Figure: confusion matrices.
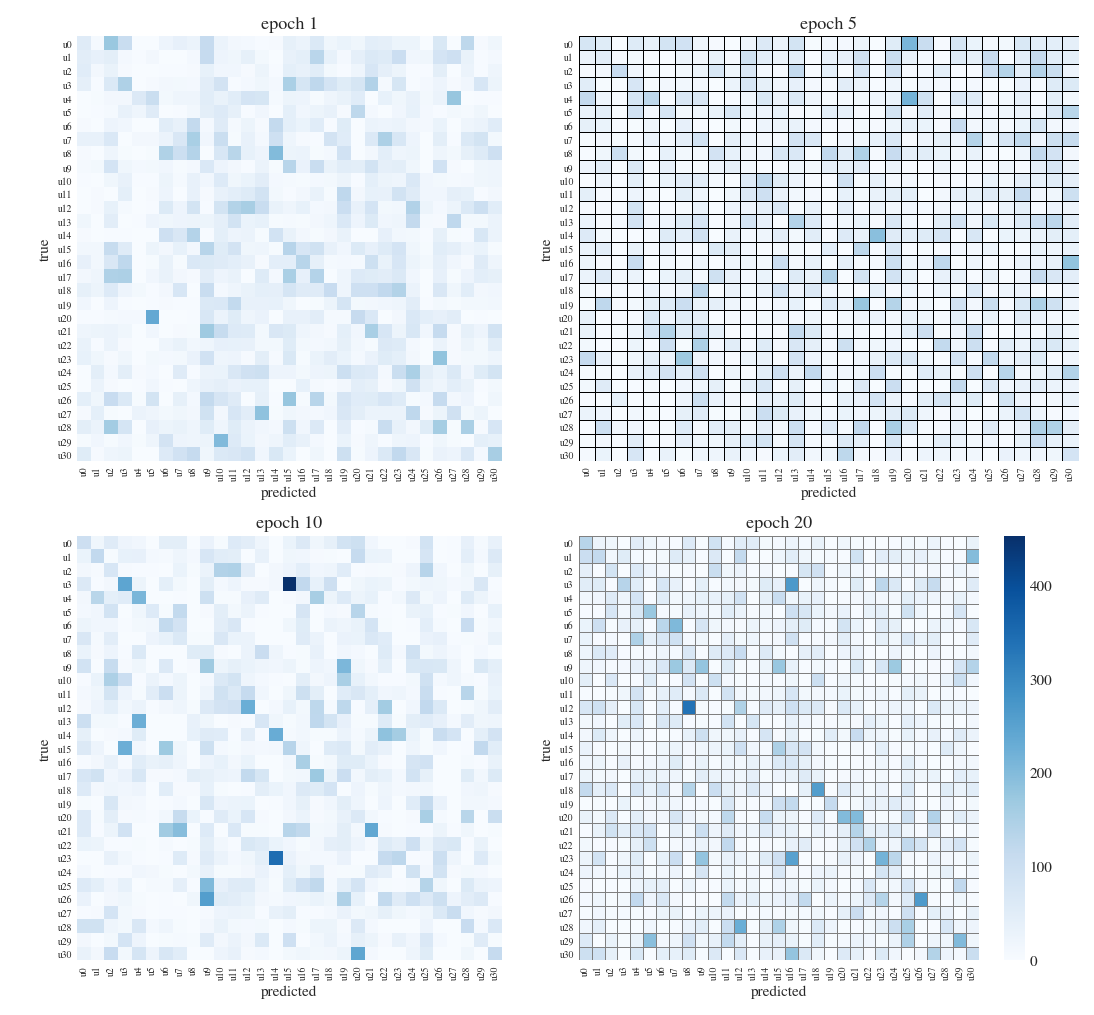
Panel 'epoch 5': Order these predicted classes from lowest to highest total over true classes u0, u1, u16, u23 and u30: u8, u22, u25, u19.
u8, u22, u25, u19
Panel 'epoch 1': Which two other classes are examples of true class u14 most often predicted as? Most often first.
u8, u6
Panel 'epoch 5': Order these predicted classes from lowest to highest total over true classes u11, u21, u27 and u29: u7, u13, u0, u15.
u15, u0, u7, u13
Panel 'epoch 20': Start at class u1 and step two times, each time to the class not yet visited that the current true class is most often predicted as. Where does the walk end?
u16
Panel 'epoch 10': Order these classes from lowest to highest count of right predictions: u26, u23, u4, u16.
u26, u23, u16, u4
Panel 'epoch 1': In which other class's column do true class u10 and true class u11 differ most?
u19
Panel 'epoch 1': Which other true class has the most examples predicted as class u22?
u7
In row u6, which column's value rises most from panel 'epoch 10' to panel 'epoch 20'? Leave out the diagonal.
u7
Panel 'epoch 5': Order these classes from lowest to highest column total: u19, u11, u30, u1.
u1, u11, u30, u19
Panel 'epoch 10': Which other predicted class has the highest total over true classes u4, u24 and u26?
u9
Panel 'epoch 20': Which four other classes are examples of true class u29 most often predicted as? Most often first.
u5, u25, u11, u8
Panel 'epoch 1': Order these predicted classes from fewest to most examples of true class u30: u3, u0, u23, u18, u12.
u18, u3, u0, u12, u23
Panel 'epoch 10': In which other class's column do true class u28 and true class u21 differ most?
u7
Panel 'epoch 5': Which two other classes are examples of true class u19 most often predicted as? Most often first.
u17, u28
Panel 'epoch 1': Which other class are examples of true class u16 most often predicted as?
u3
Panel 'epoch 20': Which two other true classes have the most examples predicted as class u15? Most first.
u9, u28
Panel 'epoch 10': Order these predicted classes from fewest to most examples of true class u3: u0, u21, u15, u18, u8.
u8, u21, u0, u18, u15
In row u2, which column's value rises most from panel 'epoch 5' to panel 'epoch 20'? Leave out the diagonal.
u18
